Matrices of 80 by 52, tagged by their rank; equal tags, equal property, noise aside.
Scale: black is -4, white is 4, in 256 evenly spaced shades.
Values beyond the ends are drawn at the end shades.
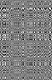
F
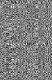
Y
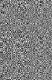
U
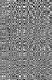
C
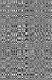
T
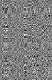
U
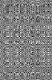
C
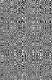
C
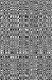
T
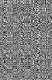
Y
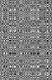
T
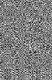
U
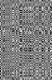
T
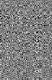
Y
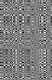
F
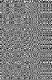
C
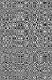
C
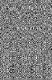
U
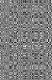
C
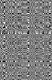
T
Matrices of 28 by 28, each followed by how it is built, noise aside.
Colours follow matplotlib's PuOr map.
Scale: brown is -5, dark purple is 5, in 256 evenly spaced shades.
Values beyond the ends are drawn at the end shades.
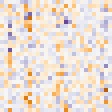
uneven columns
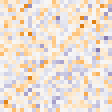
Hankel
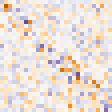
banded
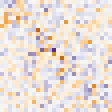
block diagonal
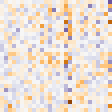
uneven columns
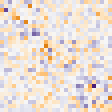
block diagonal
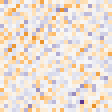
Hankel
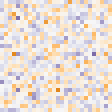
repeating rows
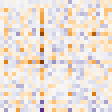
low rank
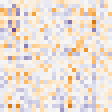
low rank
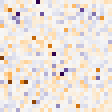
sparse
